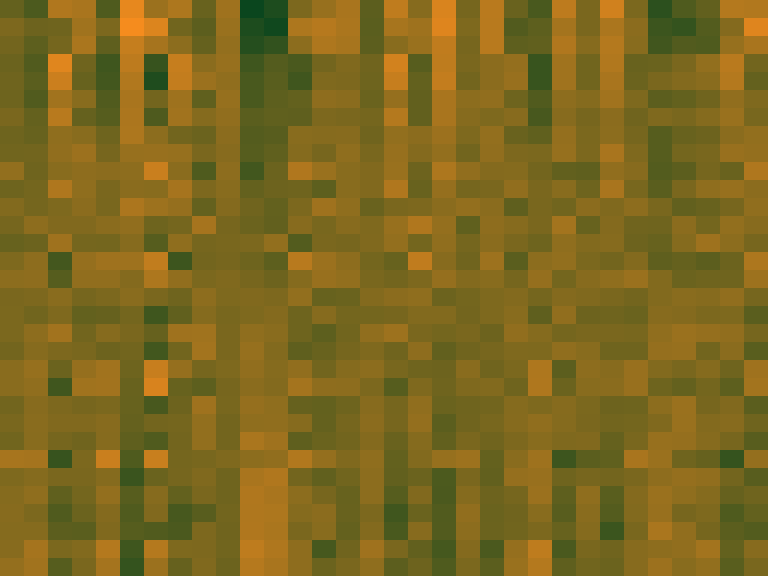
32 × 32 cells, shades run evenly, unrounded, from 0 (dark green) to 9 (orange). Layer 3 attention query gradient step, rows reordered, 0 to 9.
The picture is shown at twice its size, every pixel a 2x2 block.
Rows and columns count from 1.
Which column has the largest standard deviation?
7
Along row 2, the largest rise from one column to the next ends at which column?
13
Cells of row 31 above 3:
27
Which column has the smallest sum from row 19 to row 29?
6
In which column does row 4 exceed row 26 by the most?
3
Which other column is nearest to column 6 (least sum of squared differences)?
19
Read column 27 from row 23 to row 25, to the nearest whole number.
4 4 4
